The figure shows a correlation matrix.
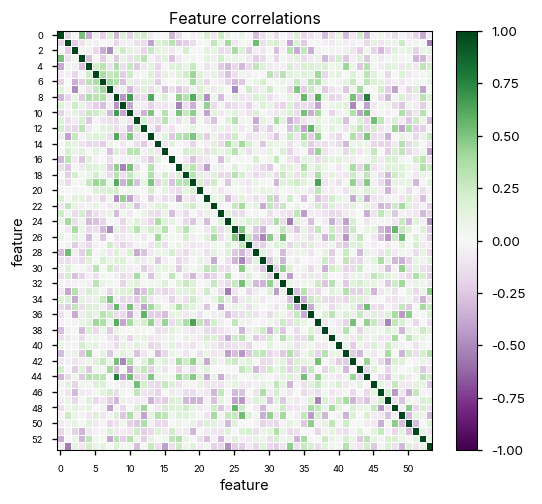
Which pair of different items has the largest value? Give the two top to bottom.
8, 44
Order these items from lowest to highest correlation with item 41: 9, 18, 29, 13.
18, 13, 9, 29
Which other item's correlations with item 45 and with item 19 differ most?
11
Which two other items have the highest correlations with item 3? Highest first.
0, 12
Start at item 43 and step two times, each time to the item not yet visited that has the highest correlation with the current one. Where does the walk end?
34
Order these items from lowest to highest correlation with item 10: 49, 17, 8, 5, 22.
22, 5, 49, 17, 8
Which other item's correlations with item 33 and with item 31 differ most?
24
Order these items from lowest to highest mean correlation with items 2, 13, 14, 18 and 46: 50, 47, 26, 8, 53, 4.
47, 50, 4, 53, 26, 8
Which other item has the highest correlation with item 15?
37
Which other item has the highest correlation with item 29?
46
